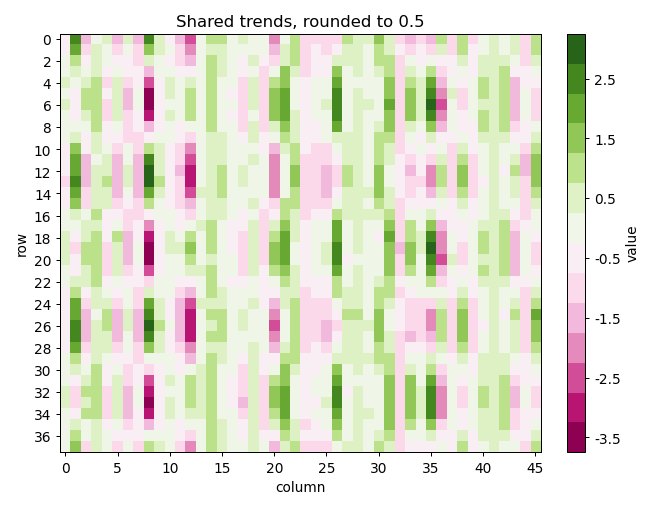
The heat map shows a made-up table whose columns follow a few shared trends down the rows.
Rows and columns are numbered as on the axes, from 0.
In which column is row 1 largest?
1
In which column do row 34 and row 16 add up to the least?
8
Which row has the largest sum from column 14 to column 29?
6
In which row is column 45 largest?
25
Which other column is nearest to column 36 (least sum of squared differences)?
43
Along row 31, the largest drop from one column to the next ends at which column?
36
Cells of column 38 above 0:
18
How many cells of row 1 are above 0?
17
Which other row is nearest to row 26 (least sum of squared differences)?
13
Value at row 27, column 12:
-3
